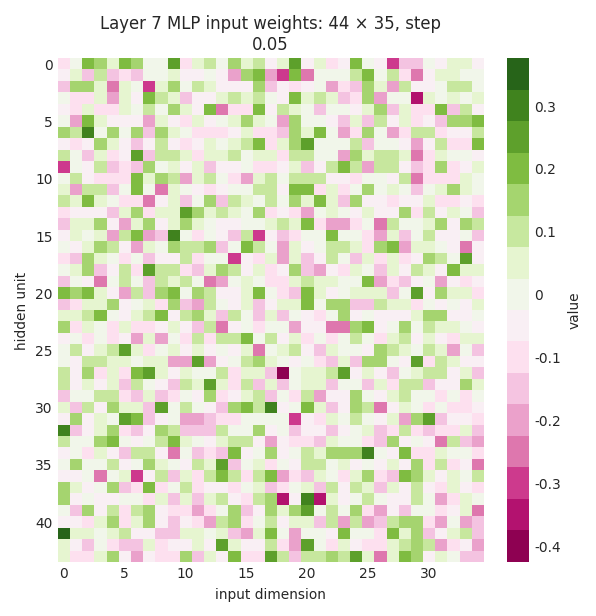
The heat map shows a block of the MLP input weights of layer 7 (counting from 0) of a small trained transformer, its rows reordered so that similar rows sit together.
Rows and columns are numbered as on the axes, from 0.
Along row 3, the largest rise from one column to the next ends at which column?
30
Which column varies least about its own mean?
32
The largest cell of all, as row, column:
41, 0
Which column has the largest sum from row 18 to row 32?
15
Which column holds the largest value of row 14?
20
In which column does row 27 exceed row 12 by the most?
7
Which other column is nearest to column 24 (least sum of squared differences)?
14
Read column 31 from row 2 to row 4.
0 0 0.2
